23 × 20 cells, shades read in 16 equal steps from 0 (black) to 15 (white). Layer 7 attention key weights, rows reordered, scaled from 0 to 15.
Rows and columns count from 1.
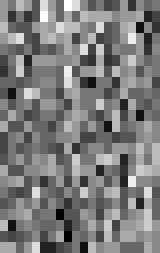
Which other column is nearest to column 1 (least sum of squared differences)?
12
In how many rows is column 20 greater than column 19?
8
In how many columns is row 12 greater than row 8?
8
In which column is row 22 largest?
14
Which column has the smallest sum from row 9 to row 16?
16
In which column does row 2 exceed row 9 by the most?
6
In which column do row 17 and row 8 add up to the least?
11
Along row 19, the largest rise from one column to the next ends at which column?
19
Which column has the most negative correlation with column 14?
9
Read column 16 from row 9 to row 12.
10 2 4 6
